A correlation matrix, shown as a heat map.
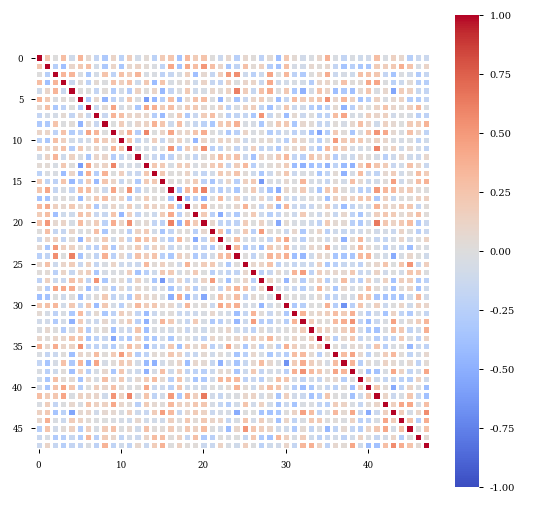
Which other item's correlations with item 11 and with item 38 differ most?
41
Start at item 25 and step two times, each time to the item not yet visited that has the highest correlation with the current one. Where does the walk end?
42
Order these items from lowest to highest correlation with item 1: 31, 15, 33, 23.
23, 15, 31, 33
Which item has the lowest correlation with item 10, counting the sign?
19
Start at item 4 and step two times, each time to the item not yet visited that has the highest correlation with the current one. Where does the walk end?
2
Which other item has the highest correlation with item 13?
9
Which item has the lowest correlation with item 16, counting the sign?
29
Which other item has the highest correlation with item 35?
5
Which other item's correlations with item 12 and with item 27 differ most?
30
